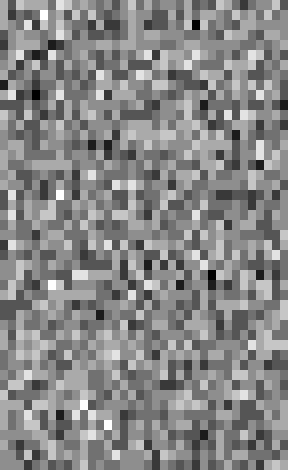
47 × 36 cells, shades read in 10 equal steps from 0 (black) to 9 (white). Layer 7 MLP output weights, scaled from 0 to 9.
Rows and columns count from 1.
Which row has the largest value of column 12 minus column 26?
44
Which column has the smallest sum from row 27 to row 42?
27
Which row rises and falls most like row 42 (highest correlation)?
43
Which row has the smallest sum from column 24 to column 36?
20
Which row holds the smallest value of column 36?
11
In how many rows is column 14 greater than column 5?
18
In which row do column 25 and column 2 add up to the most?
22
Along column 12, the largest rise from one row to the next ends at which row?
42
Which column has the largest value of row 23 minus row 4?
28
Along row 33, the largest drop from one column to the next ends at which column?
17
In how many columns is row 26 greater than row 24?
12
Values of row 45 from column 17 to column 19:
6 7 2
